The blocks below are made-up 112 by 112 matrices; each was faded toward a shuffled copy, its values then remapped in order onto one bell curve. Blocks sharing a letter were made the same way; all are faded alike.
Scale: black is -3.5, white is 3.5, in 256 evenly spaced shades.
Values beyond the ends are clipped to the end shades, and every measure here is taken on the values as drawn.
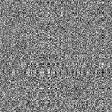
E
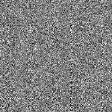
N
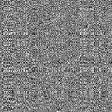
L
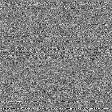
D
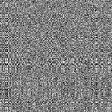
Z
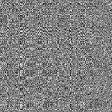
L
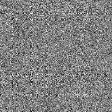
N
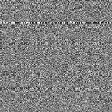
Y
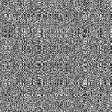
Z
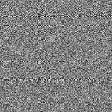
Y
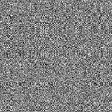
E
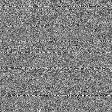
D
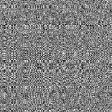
Z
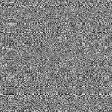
Y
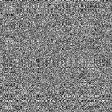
E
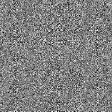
N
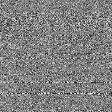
D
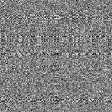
Y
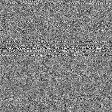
D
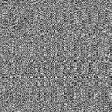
E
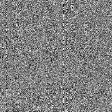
N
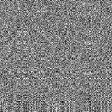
E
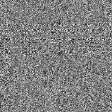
N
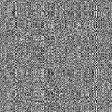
L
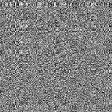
E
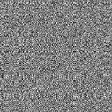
E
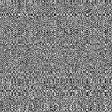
Z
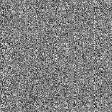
N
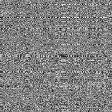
Y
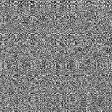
Y
